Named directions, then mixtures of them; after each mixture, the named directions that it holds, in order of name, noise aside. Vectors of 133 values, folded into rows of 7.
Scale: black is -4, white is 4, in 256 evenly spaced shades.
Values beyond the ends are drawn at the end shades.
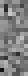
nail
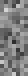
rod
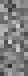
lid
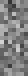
lid.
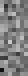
lid, nail.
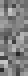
nail, rod.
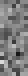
nail, rod.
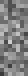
lid.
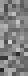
lid, nail.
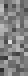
lid, nail.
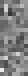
nail.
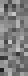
lid, nail.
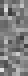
nail.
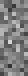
lid.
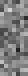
lid, rod.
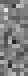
lid, rod.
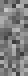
rod.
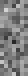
rod.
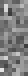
nail.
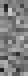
nail.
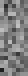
lid, nail.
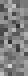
lid.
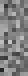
lid, nail.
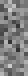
lid.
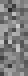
lid.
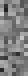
nail.
